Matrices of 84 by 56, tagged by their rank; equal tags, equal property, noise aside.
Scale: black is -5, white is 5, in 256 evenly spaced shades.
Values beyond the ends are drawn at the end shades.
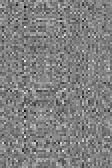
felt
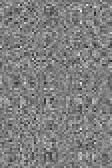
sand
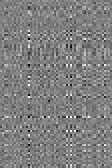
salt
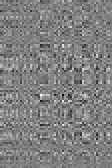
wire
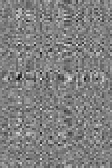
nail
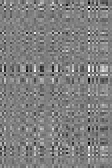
salt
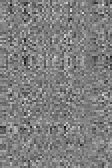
sand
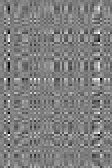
salt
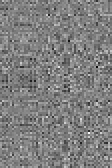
sand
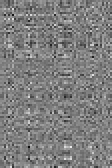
nail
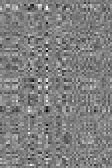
wire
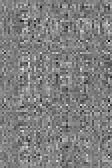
sand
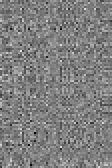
sand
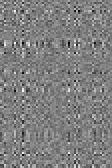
salt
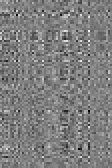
nail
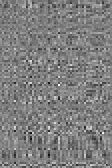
nail
